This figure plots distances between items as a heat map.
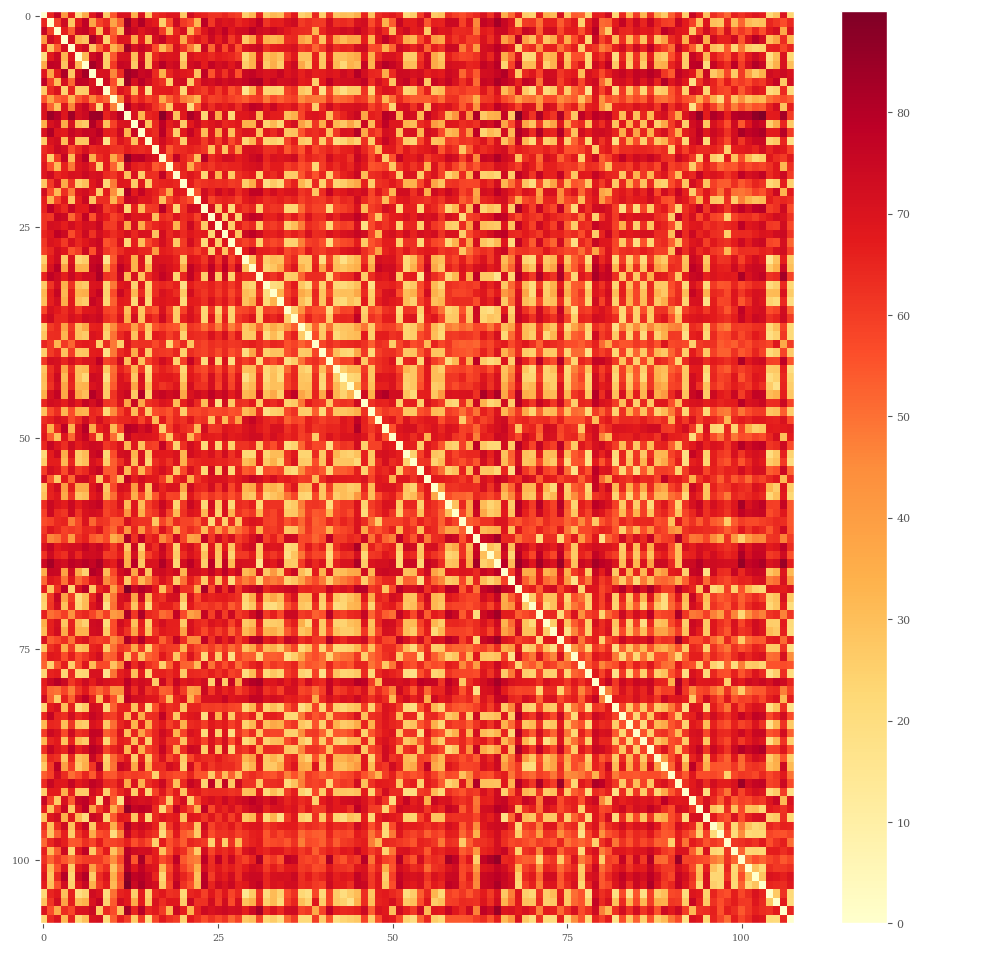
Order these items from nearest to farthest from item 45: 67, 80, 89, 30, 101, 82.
82, 30, 89, 67, 80, 101
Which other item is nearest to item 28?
24
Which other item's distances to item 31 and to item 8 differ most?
65
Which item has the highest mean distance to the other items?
79
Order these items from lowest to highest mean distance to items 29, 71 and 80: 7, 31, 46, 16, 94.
94, 7, 16, 46, 31
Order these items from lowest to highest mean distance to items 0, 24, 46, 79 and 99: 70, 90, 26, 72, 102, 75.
90, 26, 75, 70, 102, 72
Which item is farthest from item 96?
12
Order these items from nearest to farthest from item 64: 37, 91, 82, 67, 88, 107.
67, 91, 37, 107, 82, 88
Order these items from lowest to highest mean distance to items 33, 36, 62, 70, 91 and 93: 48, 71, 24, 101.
71, 101, 48, 24
